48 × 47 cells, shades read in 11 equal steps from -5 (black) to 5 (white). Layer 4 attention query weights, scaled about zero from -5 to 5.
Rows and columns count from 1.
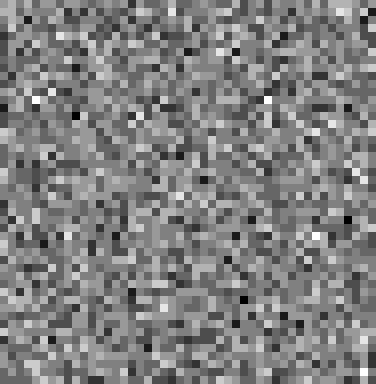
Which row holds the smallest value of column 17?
37
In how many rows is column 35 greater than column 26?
16
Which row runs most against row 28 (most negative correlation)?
21
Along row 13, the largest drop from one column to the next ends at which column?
35
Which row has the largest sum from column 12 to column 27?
45
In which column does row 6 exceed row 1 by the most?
17
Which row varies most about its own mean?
30
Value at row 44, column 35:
-3
